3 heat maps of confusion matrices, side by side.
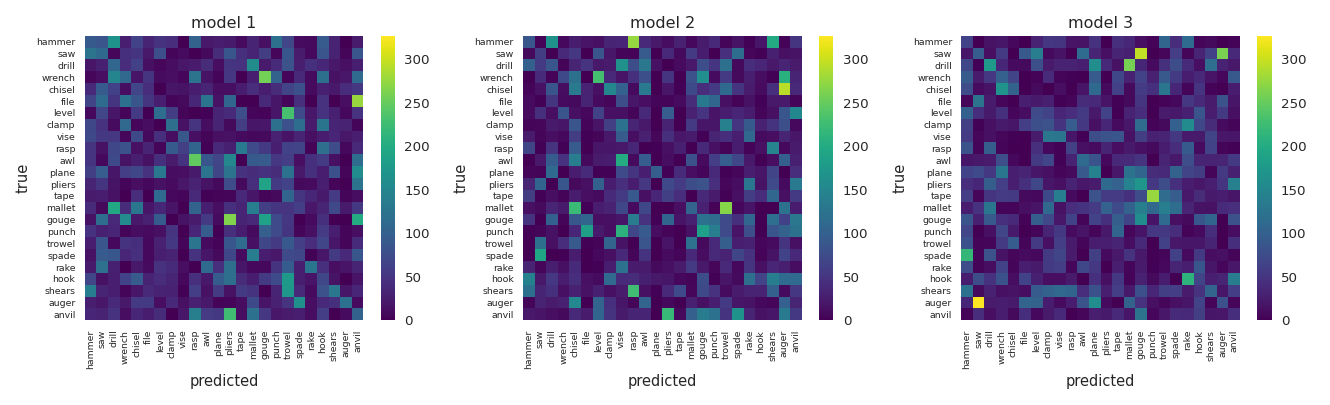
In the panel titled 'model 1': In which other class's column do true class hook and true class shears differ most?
pliers
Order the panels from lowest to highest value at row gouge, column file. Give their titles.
model 3, model 1, model 2
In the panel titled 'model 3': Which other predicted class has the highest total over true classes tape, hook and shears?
punch
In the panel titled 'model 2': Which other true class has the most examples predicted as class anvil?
level
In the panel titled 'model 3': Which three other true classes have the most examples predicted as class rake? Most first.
hook, clamp, hammer
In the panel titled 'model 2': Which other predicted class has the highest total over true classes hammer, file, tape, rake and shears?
rasp
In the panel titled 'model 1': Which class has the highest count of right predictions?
gouge
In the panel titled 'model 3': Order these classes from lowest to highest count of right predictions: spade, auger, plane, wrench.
spade, auger, wrench, plane
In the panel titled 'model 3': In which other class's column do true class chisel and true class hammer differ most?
wrench
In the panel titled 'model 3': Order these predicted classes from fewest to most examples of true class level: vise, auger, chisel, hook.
chisel, vise, auger, hook
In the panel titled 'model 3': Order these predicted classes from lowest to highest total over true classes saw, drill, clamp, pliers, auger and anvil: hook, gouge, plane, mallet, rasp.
rasp, hook, plane, mallet, gouge
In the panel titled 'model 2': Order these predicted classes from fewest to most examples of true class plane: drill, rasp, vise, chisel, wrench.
wrench, chisel, rasp, vise, drill
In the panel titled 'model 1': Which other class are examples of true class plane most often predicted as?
anvil
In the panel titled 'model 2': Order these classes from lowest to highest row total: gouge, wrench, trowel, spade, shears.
spade, trowel, shears, wrench, gouge
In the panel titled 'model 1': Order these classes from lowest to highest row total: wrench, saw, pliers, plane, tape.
tape, pliers, saw, wrench, plane
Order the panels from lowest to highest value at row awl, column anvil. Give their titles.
model 2, model 3, model 1
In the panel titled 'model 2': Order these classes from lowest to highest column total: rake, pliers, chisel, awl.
pliers, rake, awl, chisel
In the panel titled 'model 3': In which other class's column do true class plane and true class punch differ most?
mallet
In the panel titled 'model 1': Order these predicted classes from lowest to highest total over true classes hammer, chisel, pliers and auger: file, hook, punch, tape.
tape, file, hook, punch
